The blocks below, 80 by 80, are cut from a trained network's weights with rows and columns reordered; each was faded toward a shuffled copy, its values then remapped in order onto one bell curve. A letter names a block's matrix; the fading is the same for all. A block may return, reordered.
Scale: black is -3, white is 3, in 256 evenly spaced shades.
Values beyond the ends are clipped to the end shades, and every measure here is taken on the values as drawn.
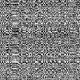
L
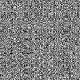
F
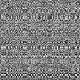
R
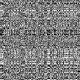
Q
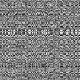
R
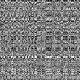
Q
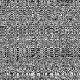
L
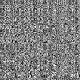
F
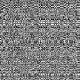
L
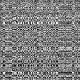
R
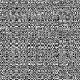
L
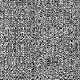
F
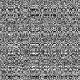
L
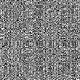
F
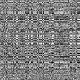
R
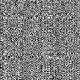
F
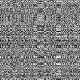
R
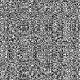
F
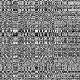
R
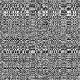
R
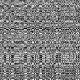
R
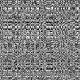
Q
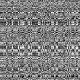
R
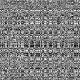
R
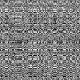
R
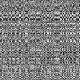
R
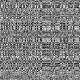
R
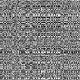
R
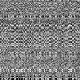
R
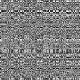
R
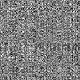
F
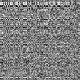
Q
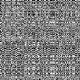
L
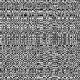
R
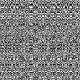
R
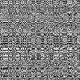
L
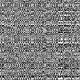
Q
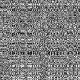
L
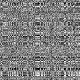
R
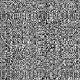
F
